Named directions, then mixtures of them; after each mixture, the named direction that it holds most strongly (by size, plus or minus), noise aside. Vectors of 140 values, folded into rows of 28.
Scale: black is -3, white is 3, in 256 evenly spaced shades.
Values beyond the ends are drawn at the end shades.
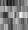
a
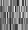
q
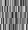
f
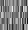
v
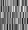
v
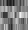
a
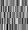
v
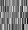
v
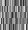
f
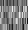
v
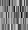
q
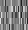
v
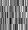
q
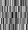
f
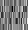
v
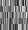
q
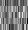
f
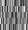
f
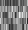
a
